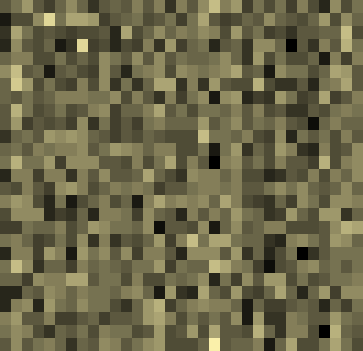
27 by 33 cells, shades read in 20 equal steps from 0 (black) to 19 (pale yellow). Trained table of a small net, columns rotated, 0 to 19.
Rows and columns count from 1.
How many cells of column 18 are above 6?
21
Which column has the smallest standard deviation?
33
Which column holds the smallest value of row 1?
30
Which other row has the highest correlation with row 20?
14
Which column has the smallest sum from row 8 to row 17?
25
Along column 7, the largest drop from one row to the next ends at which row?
16
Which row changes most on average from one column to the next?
4
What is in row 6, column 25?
2
